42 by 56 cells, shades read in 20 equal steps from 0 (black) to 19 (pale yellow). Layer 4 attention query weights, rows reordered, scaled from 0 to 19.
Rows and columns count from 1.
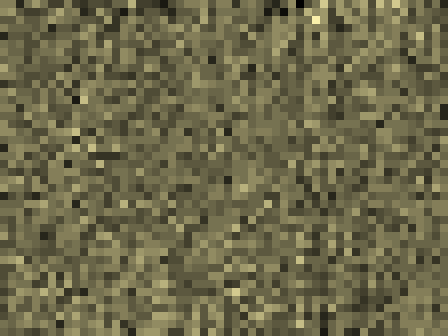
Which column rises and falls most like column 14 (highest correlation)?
35
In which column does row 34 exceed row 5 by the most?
31
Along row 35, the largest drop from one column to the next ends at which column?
8
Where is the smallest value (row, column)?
1, 38
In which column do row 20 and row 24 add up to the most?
55
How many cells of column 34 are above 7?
26
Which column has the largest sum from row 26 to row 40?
20
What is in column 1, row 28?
7
